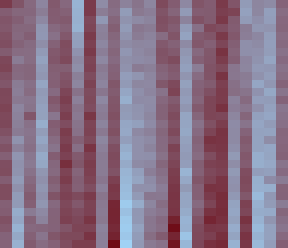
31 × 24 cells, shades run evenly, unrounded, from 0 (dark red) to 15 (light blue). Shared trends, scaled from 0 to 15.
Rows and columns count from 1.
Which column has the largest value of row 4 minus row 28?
7
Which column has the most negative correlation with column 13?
16
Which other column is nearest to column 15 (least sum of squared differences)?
10
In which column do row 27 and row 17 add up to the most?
11
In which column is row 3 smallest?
19
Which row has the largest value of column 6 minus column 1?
1
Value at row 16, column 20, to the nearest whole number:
10
